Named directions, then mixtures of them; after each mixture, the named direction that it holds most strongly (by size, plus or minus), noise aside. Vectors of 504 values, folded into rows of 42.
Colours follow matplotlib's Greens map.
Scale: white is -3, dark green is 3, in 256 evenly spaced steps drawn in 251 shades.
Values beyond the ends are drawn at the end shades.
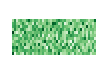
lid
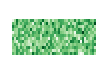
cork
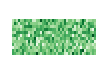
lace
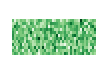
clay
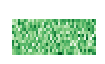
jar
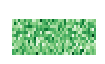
lace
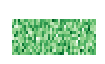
clay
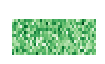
lace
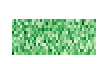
lid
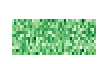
lace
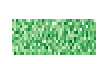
lid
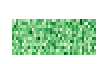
clay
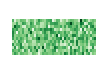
clay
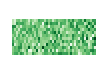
jar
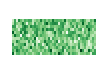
lid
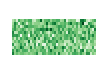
lace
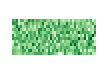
jar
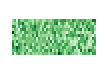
jar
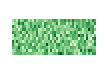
jar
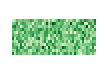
cork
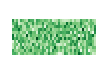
jar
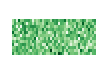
jar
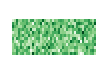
cork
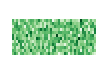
clay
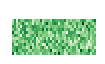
lid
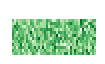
clay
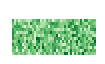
clay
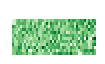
jar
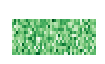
clay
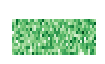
cork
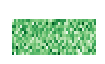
lid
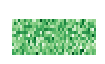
lace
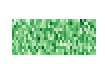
clay
